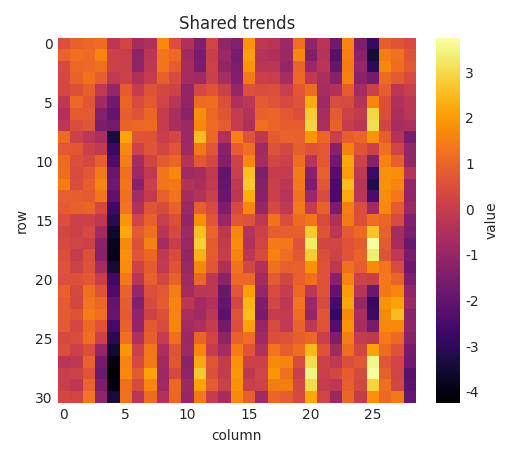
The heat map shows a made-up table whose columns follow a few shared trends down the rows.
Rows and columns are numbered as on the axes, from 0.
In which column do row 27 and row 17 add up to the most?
25
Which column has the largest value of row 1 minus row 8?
4
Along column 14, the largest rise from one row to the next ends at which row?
8
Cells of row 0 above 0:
14
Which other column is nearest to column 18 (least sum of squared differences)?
17
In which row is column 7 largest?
28
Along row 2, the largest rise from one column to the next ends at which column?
26
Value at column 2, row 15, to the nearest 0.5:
0
